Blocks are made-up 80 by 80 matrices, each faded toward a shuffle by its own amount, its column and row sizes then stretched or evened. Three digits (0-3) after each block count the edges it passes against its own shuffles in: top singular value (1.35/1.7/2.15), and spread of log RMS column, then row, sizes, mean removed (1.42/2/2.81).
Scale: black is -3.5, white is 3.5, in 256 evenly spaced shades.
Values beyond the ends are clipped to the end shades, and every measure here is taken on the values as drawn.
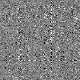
2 2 2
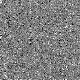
1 1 0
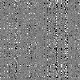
1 3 2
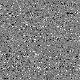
0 0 2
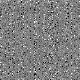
0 3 0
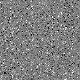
0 2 0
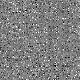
1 1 1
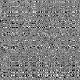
3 0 3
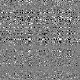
2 2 3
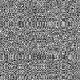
3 1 0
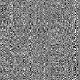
3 3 0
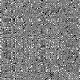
3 1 0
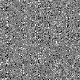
2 2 0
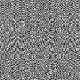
3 1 0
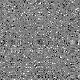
2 0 1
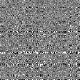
3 2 3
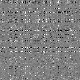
3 2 3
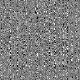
2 3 1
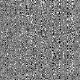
1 3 1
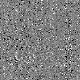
2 2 1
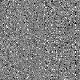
2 2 0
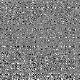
1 1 3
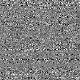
0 1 3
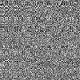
3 1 2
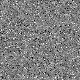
0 0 1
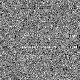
2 0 1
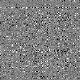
2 2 3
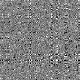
3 2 2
